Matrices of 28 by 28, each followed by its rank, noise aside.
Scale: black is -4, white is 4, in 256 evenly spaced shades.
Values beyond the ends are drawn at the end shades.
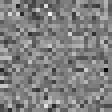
seven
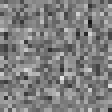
six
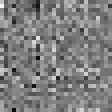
four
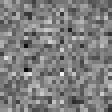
six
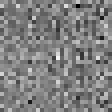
four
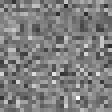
seven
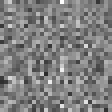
four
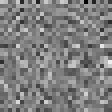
three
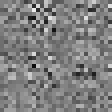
three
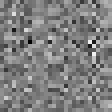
four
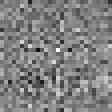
six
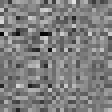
three
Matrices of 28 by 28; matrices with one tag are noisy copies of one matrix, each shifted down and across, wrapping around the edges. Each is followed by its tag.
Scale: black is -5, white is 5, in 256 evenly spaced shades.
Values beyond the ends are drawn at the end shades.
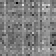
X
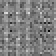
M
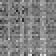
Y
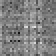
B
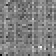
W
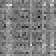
Y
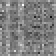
Y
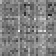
X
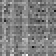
Y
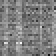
Y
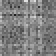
B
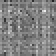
W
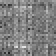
B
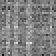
Y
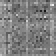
B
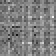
M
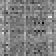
B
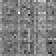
X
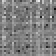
W
